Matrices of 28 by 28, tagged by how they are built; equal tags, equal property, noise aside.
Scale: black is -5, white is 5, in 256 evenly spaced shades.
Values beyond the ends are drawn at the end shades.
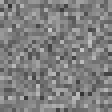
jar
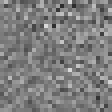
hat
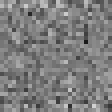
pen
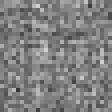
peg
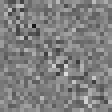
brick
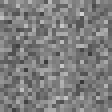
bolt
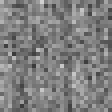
peg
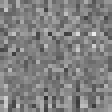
pen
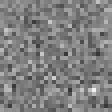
pen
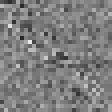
brick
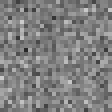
peg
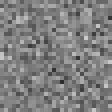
jar
